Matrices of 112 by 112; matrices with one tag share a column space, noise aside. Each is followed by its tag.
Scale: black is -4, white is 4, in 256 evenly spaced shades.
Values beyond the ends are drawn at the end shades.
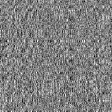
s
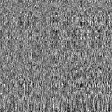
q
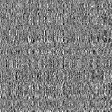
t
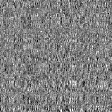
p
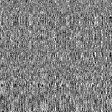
q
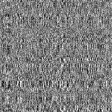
p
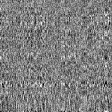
q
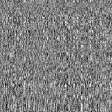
q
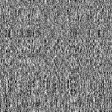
s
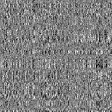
t
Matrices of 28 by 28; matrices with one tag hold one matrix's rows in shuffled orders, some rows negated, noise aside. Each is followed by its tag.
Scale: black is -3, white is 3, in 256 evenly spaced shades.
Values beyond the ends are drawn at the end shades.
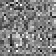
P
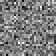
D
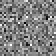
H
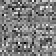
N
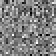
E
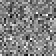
H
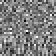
H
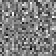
E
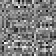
N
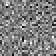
E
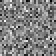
H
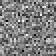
D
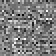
N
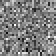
D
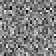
H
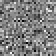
D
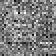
N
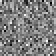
H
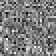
D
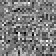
N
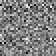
H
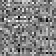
N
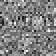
D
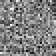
P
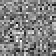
P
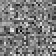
P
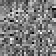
P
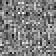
D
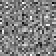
E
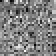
P
